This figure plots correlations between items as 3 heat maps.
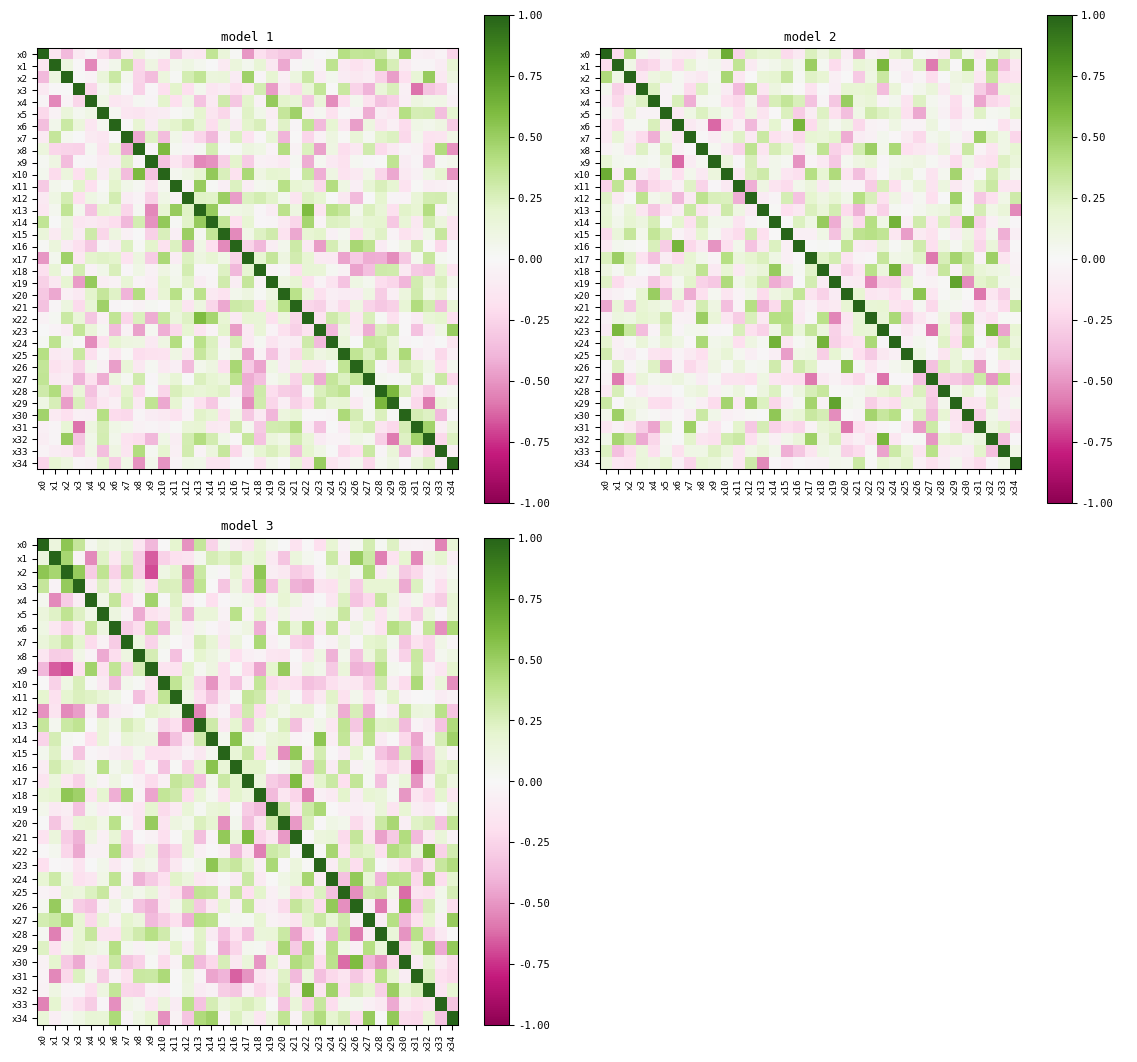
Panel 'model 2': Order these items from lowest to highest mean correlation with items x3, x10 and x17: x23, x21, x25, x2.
x21, x23, x25, x2
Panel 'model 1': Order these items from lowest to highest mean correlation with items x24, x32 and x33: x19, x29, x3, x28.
x3, x29, x28, x19
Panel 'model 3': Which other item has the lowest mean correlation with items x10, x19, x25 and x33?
x6
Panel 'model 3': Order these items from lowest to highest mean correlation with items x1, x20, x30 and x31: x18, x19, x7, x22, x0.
x18, x7, x0, x19, x22
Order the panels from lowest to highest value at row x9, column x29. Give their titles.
model 2, model 3, model 1
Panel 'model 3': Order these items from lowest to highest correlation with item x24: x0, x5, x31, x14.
x31, x14, x5, x0
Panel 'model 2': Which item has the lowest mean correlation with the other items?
x27
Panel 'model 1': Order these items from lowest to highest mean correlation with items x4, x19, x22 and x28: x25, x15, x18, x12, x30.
x30, x25, x18, x12, x15
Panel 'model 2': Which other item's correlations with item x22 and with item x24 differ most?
x15
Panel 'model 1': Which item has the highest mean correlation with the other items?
x13
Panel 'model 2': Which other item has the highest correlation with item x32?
x23
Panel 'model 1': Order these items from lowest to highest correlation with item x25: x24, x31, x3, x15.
x31, x15, x24, x3
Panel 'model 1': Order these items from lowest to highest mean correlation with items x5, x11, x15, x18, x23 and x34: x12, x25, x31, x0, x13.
x0, x31, x25, x13, x12
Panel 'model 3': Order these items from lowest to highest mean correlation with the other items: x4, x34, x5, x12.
x12, x4, x5, x34
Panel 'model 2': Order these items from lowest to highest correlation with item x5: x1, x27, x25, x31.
x25, x1, x27, x31
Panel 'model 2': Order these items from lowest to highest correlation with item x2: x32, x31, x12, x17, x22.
x31, x12, x22, x17, x32
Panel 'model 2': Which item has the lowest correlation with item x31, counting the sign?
x20
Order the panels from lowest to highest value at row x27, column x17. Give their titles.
model 2, model 1, model 3
